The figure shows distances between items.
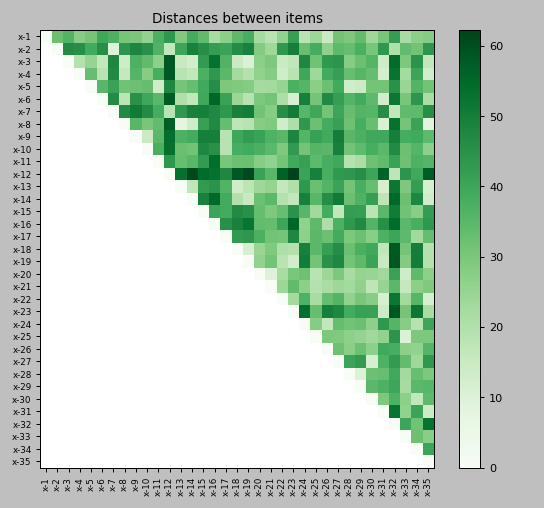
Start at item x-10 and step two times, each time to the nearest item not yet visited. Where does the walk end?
x-17
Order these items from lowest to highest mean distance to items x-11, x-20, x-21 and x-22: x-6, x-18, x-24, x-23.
x-18, x-6, x-23, x-24
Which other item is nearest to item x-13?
x-8
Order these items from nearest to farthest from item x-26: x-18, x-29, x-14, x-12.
x-29, x-12, x-18, x-14
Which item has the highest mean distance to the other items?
x-12
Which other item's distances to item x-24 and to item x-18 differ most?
x-19
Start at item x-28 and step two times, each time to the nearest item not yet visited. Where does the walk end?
x-5
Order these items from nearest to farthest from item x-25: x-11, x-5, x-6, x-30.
x-30, x-5, x-6, x-11
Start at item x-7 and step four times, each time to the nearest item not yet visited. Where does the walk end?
x-34
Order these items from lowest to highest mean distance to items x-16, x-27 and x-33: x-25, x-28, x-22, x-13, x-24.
x-25, x-24, x-22, x-28, x-13
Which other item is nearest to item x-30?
x-27
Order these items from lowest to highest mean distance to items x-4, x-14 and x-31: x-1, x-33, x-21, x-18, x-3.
x-3, x-18, x-33, x-21, x-1
